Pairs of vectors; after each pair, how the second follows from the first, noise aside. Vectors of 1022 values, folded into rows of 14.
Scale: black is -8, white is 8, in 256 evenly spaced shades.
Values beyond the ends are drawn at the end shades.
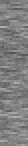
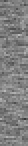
reversed, negated.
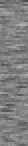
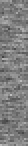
reversed, negated.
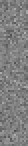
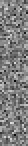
negated, scaled up.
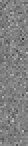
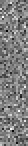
wrapped around, negated, scaled up.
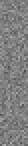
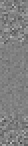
partly zeroed.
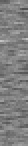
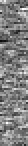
negated, scaled up.
